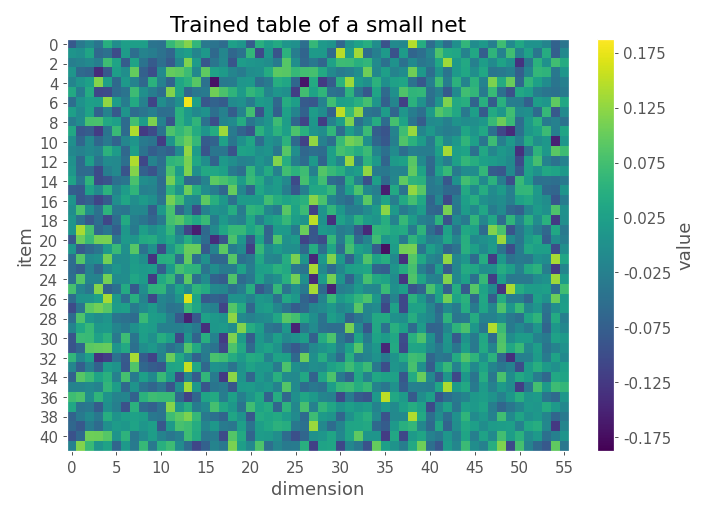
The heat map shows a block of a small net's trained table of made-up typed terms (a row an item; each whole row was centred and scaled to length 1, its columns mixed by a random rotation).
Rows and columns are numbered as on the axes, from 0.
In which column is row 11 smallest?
50
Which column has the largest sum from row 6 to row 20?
13
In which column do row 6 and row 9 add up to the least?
9
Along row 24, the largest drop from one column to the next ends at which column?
47
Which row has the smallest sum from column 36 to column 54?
36
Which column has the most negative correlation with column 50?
24
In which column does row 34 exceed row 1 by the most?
18
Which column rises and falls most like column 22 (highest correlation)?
33
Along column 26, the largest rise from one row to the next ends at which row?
5
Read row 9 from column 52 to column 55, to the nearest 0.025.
0.025 0.075 -0.025 0.025
